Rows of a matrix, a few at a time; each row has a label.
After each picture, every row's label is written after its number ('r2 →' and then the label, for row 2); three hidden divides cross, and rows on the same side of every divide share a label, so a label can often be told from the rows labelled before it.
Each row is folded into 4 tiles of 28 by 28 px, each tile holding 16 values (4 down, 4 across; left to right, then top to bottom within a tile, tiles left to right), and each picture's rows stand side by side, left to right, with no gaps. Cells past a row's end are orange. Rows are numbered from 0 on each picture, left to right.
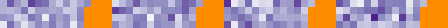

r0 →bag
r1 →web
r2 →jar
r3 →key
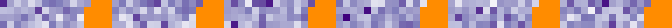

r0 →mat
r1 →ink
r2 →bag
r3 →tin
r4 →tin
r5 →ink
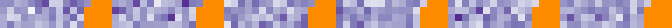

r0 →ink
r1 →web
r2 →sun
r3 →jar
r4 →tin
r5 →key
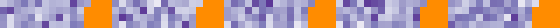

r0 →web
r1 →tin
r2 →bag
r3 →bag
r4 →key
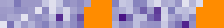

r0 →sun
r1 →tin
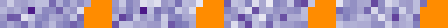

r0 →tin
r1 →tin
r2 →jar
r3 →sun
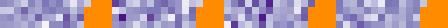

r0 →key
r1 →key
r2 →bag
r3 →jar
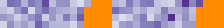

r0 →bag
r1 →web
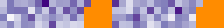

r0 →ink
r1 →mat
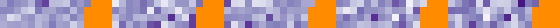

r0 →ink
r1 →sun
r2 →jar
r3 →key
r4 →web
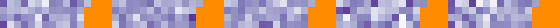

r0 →jar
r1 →sun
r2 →sun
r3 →web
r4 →jar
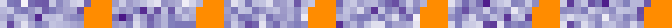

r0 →bag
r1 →tin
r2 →jar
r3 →mat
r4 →sun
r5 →bag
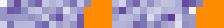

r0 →sun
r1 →web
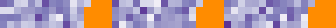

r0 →key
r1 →jar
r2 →mat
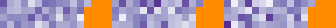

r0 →mat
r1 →ink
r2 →jar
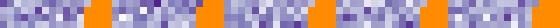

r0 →mat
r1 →ink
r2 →tin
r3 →tin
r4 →web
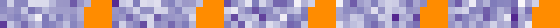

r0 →jar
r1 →jar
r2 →key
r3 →sun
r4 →key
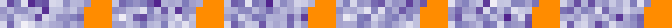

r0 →bag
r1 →ink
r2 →bag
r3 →ink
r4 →sun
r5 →sun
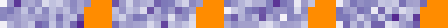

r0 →sun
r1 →mat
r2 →key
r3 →sun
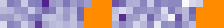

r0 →bag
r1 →key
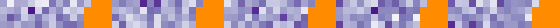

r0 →tin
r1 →bag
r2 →sun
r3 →mat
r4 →jar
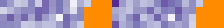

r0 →key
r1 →mat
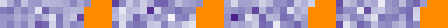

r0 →sun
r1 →mat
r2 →tin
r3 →jar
